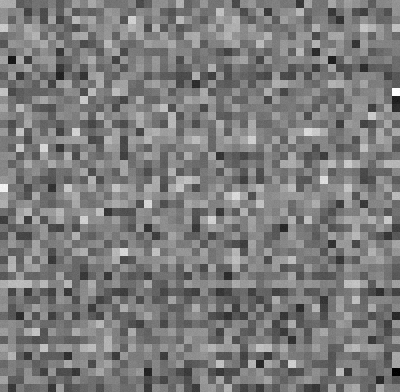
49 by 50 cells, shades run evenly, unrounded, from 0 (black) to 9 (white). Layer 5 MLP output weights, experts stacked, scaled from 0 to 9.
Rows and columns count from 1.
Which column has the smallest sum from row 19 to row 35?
7
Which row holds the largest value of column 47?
15
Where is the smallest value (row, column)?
47, 50
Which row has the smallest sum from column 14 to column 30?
37
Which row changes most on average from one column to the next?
28
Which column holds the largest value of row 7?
38
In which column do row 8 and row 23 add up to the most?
41
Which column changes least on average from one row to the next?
17
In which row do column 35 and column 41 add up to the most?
23
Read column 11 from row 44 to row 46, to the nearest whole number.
6 5 5
